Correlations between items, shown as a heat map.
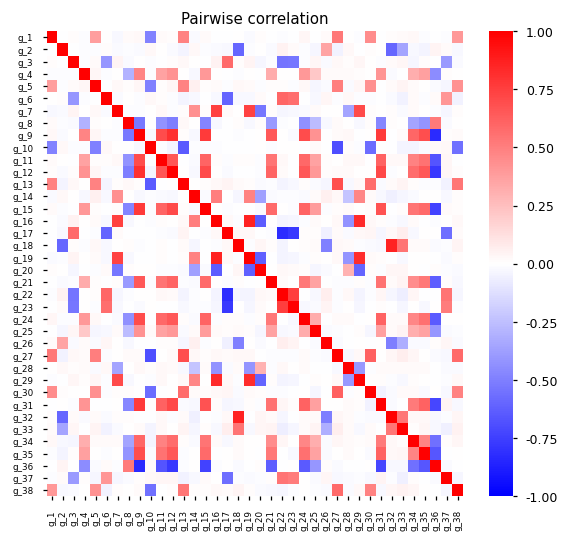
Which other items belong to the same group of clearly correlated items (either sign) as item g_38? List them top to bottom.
g_1, g_5, g_10, g_13, g_27, g_30
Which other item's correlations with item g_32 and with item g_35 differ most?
g_18
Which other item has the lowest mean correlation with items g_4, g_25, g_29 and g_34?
g_36
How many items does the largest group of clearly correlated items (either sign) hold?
13
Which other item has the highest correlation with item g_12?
g_9
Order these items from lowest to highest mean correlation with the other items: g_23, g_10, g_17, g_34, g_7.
g_10, g_17, g_23, g_7, g_34
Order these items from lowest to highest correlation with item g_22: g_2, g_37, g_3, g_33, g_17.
g_17, g_3, g_33, g_2, g_37
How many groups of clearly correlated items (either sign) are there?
5
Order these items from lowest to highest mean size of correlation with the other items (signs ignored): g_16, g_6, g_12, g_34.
g_6, g_16, g_34, g_12
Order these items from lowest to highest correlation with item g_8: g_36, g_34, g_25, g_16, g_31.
g_31, g_34, g_25, g_16, g_36
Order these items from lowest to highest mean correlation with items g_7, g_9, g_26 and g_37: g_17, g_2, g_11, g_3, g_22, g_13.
g_17, g_3, g_13, g_2, g_22, g_11
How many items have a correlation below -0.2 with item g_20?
5
